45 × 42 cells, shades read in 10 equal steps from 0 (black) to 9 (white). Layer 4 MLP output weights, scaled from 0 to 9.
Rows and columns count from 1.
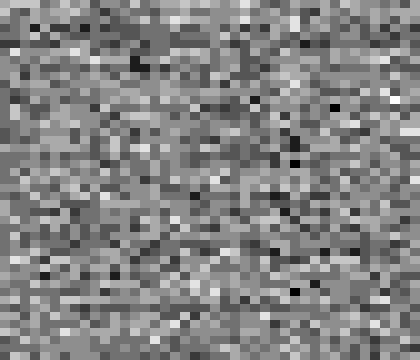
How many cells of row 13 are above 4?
26
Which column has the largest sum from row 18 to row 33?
34
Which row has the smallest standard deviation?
39
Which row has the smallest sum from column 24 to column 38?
6
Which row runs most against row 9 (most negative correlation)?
19
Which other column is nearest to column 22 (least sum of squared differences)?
35
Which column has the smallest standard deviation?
13
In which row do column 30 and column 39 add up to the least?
37
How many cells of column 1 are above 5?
9
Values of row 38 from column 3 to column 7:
4 7 5 4 7
